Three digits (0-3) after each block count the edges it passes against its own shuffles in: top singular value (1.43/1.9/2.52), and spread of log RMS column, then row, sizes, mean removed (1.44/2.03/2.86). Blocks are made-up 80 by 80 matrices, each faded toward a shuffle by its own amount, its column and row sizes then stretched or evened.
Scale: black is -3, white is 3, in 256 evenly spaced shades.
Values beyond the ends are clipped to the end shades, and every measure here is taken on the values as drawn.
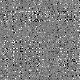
1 2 3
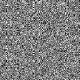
2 2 0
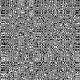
3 1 1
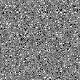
1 1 1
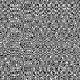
3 0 1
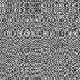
3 1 1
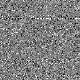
1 1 2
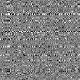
3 1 3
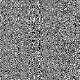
1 3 0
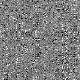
2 2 0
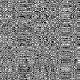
3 0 2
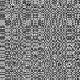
3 1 0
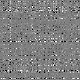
2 2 3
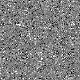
1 1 1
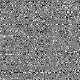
1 1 3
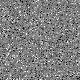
0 0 0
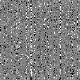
2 3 0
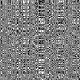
3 3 1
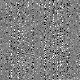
1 3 0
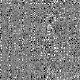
1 3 2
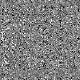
0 2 2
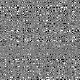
1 2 3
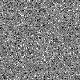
1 0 0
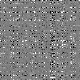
0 3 3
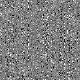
0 3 0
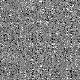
1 1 0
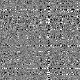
2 2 3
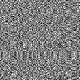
3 0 0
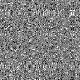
2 1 1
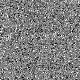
0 0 1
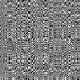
3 3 1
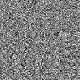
2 1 0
